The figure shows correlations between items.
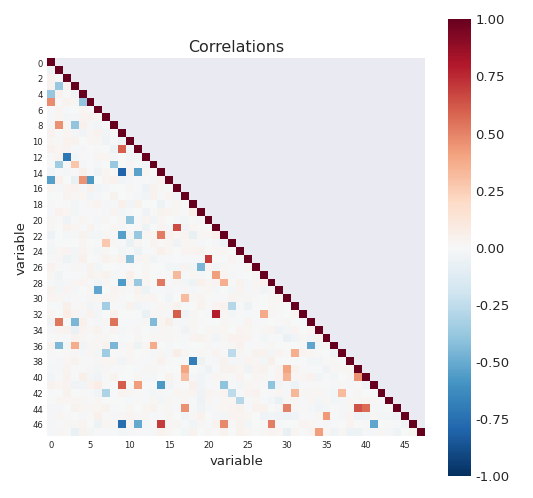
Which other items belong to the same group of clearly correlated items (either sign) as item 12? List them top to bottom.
2
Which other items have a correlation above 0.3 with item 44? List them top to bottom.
17, 30, 39, 40
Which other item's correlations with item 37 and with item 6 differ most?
29
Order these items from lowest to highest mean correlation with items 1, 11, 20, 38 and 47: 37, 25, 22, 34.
22, 37, 34, 25
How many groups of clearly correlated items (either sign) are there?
14
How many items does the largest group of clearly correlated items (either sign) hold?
7
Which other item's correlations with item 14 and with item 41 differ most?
9
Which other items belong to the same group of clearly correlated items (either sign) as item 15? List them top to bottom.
0, 4, 5
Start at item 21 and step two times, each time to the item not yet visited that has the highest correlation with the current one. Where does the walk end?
16
